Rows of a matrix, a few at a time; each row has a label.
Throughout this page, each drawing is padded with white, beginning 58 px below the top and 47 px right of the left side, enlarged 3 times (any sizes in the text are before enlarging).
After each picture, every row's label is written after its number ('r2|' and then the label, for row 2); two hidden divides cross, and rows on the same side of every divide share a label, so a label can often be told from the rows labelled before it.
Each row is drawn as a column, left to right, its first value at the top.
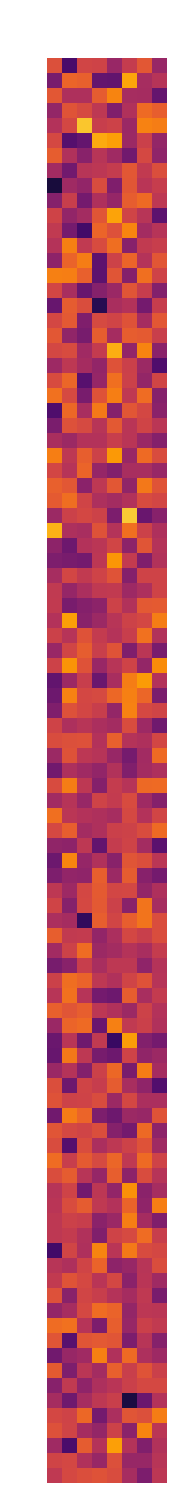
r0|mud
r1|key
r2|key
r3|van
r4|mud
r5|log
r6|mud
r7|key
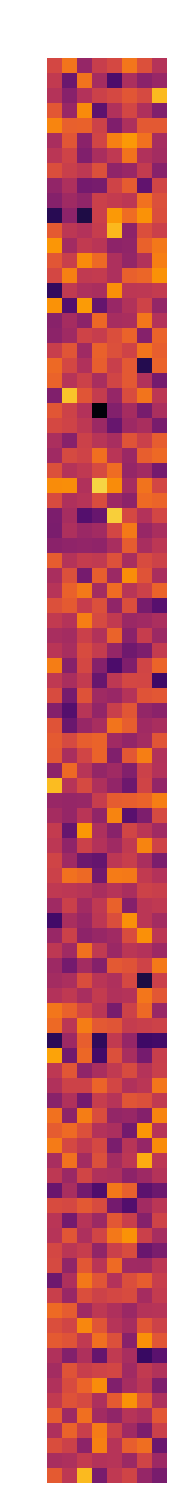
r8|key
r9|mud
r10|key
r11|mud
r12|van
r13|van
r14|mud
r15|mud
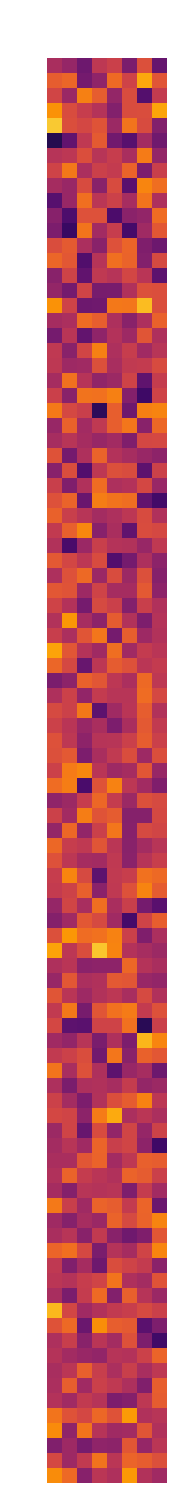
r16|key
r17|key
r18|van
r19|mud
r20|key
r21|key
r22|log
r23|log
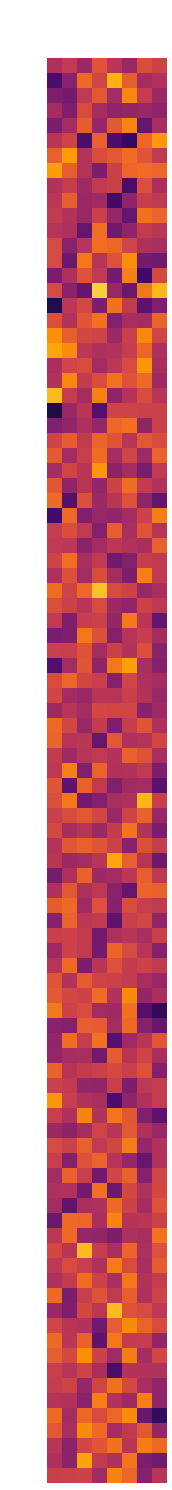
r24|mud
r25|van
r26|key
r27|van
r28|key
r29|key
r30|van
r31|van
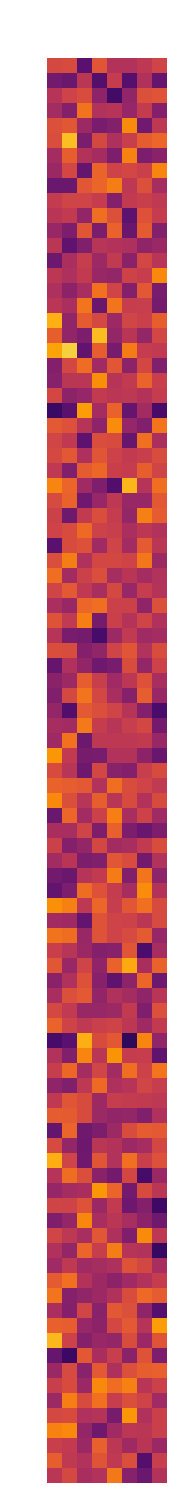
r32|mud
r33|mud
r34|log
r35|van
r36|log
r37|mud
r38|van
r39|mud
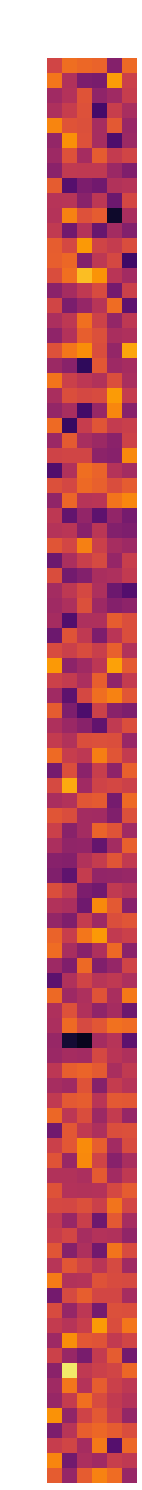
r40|key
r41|mud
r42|mud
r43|mud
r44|key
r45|mud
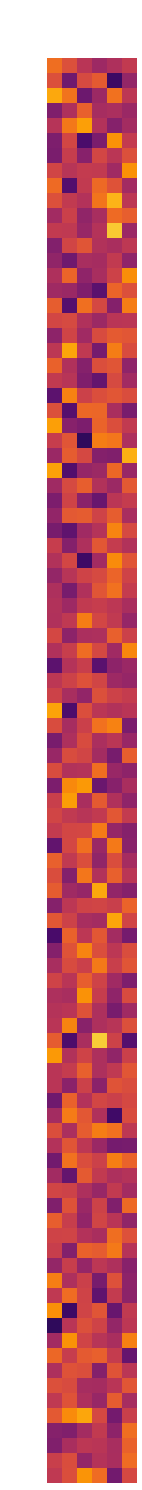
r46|log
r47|mud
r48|key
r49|log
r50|van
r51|mud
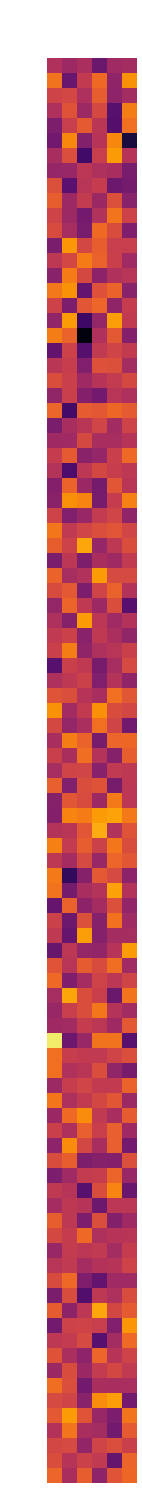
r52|log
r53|mud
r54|key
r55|log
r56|van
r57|key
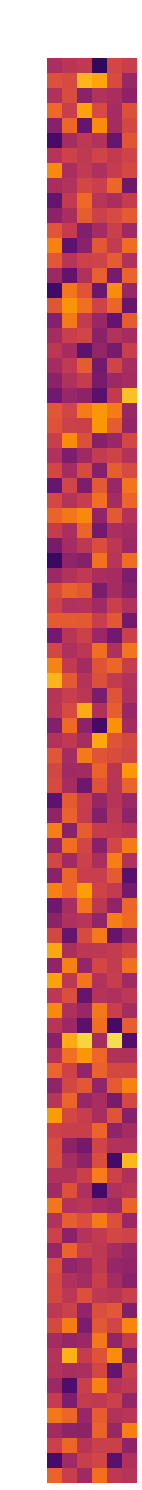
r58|key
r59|log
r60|log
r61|key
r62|log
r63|mud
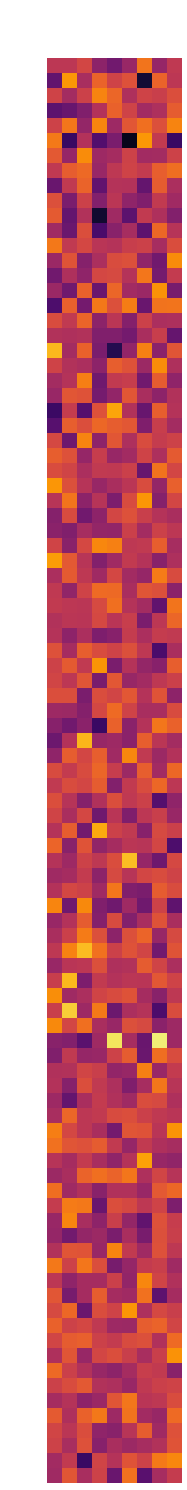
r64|mud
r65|key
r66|mud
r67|key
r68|log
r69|key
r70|mud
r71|log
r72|key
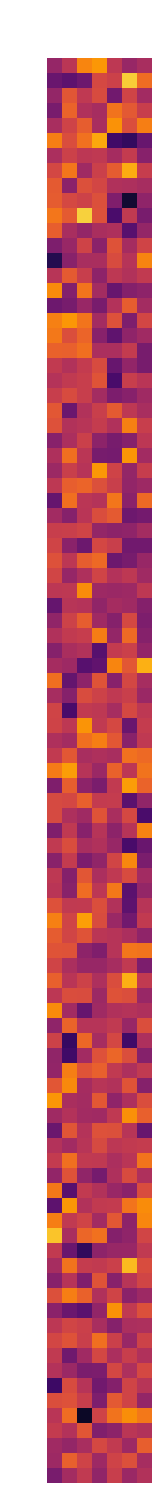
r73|van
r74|mud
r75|van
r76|van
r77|key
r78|key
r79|key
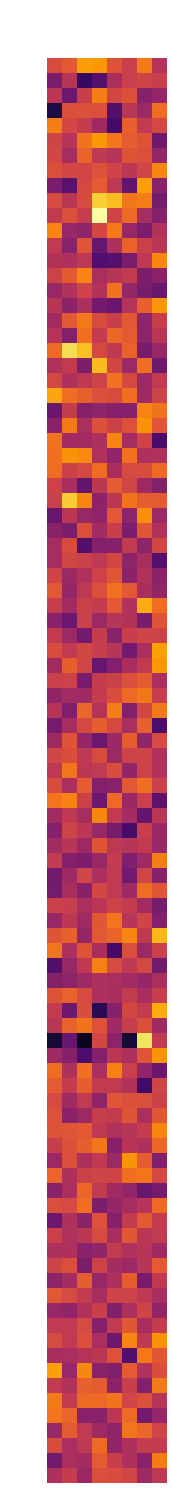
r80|mud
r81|mud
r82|mud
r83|van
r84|van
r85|mud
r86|log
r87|key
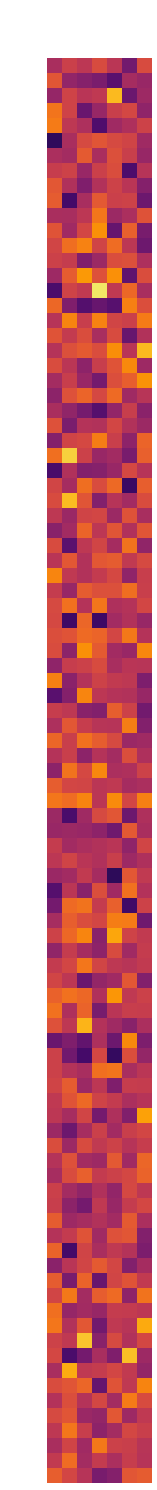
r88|key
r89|mud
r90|mud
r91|van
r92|mud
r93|log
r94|mud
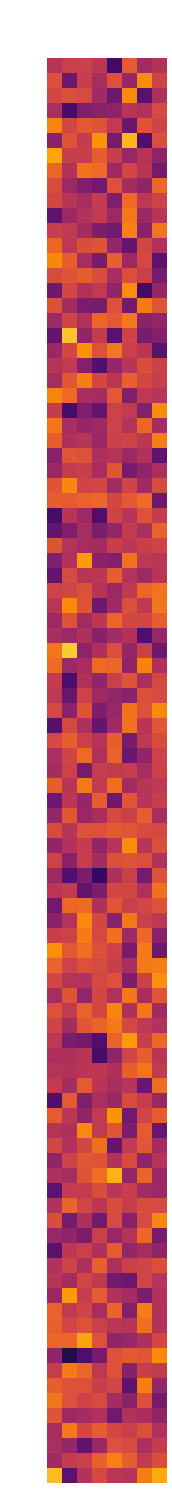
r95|key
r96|mud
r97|mud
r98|mud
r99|key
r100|van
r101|key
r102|log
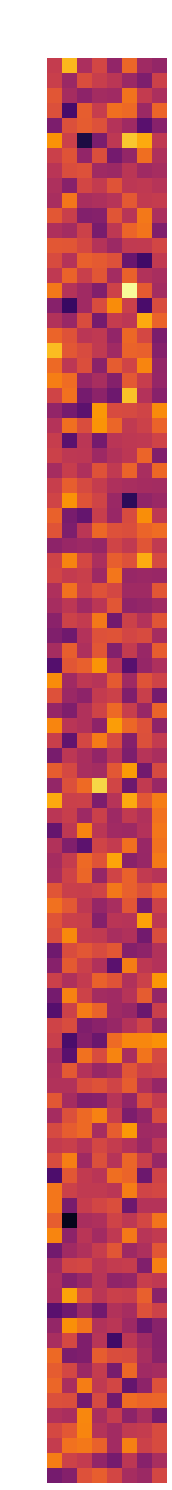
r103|van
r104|mud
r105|key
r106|key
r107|log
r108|van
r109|van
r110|log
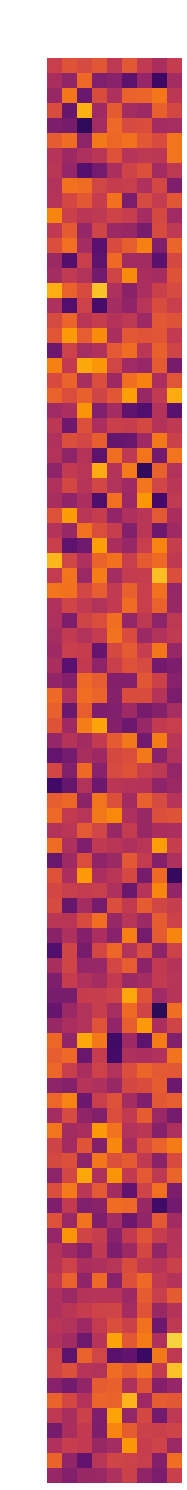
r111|van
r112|van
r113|log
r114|van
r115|mud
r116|mud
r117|mud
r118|van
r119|mud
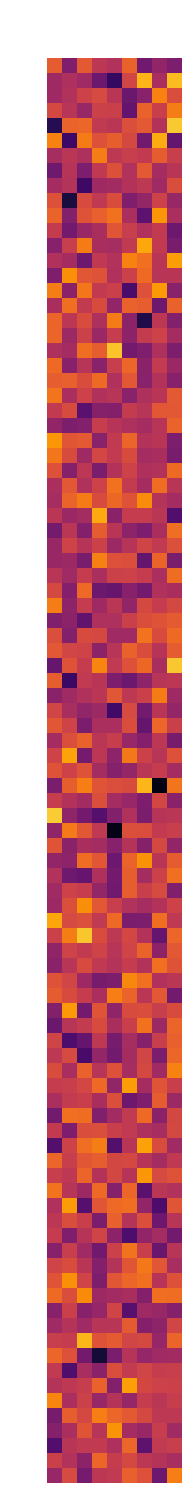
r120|van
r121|key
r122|mud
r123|mud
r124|mud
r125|key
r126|key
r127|van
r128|key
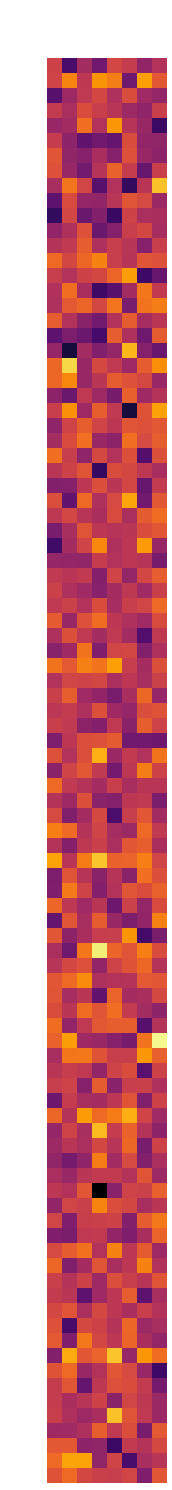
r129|key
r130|log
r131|key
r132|key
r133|key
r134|mud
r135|log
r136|log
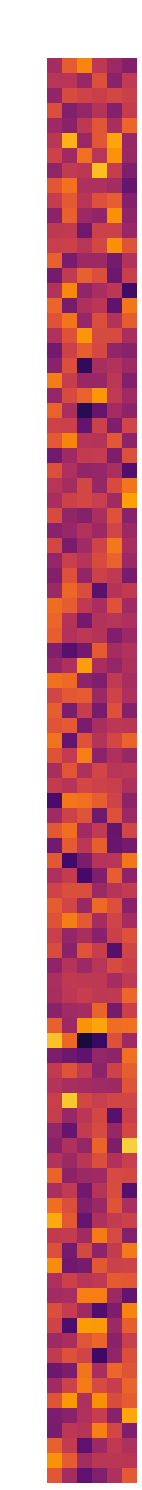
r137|log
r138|van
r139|mud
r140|mud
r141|van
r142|key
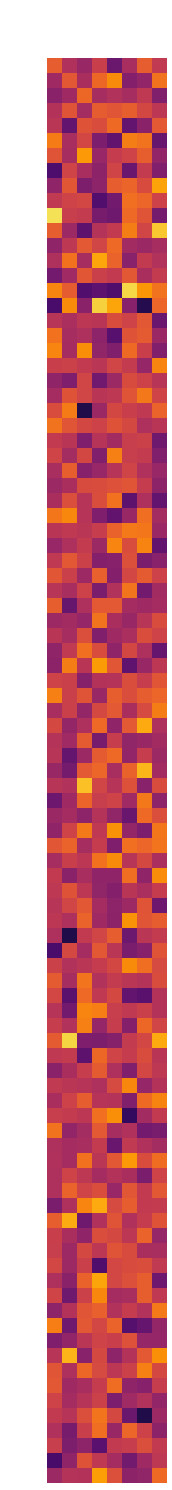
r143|van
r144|log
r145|mud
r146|key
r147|key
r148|van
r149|van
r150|log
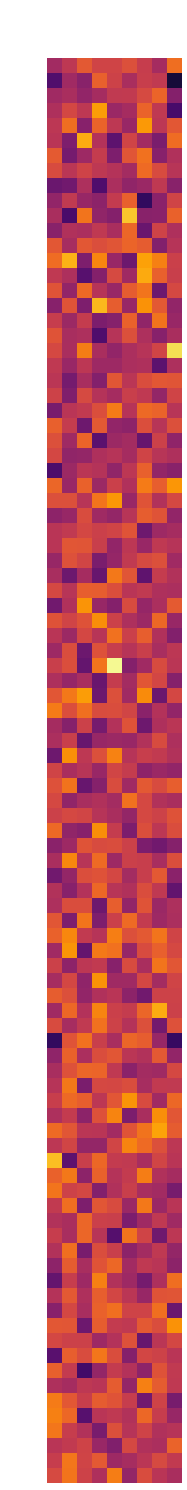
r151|mud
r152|key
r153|van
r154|key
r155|key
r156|van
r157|key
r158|key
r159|mud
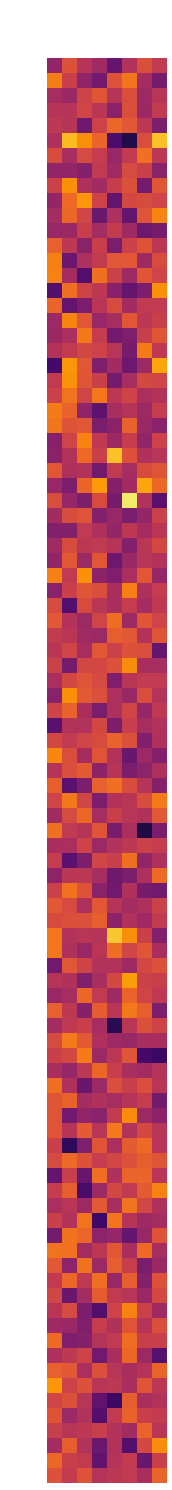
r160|key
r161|van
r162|van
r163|mud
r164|key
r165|key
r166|mud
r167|van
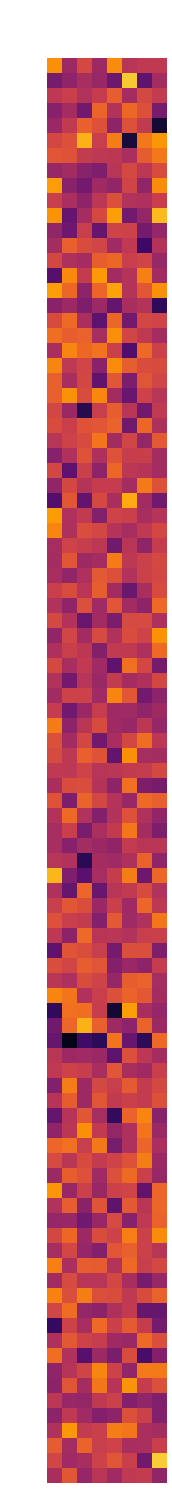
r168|van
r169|mud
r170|mud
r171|mud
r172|van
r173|key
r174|mud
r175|van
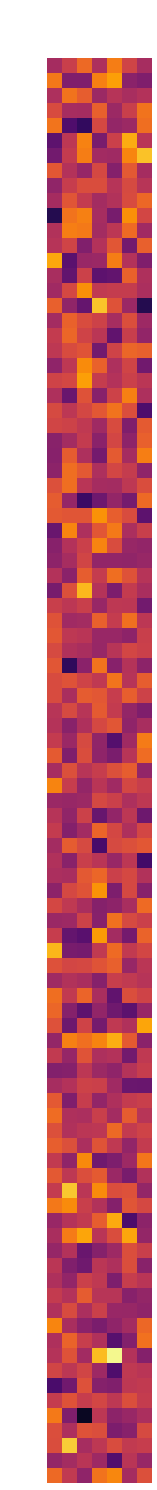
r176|key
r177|van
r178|van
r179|log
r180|log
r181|van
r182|mud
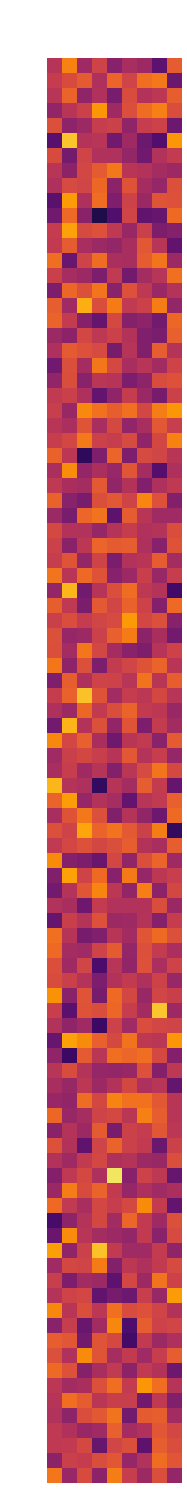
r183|key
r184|van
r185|log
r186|log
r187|key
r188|log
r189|key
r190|key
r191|van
